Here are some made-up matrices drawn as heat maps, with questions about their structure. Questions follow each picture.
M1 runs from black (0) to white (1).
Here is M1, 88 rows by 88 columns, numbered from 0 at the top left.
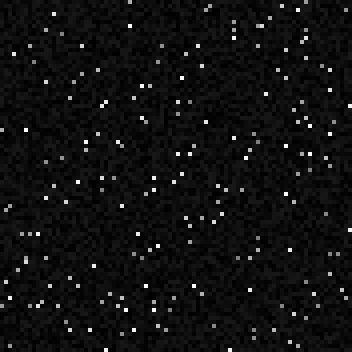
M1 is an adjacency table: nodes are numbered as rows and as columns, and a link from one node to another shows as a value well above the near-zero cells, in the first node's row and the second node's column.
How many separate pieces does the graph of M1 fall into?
8
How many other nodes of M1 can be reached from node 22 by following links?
9
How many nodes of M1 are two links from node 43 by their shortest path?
4
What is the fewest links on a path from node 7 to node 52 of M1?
4
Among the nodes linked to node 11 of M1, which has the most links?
node 64
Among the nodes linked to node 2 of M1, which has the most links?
node 74
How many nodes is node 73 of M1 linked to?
3
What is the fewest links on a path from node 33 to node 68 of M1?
2
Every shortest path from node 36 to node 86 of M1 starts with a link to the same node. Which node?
node 30
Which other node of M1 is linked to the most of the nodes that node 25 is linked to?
node 38
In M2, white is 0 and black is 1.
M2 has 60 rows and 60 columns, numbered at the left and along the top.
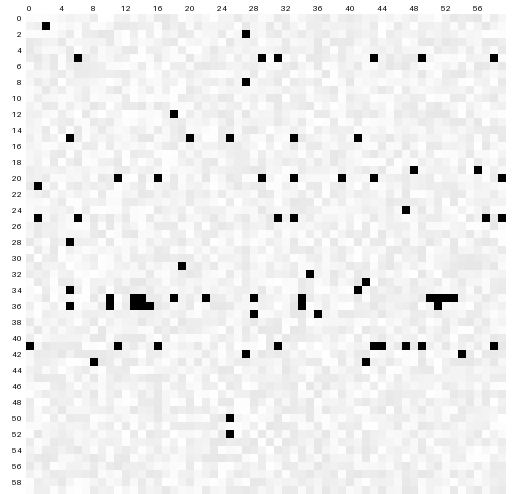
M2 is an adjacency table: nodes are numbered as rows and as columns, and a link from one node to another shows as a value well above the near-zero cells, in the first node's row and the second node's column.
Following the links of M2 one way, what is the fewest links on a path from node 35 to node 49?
3
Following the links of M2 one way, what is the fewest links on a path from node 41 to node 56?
3
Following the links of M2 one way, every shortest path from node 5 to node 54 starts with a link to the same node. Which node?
node 43
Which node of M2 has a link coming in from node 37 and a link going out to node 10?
node 36
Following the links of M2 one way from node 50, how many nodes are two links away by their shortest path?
6
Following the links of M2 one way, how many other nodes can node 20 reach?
11
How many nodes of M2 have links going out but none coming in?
5
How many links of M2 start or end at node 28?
3
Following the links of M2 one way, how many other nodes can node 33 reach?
3
